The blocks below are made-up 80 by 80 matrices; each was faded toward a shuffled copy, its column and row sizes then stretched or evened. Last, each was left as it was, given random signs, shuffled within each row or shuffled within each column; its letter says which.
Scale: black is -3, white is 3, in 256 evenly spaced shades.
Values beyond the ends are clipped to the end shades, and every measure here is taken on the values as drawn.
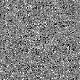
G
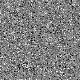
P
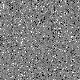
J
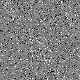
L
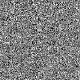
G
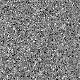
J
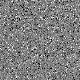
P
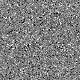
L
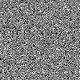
G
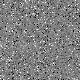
P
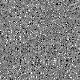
G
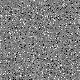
P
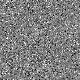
J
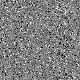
J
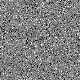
J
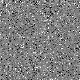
G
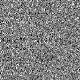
G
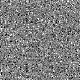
G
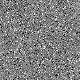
J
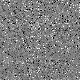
P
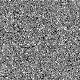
L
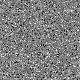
L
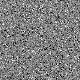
J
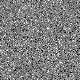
P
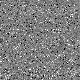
L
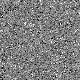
J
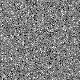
J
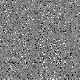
G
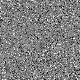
L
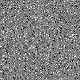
G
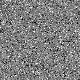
L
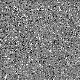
P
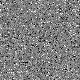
L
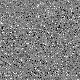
L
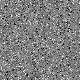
J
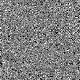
G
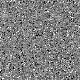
G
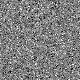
J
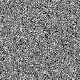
J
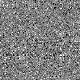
G
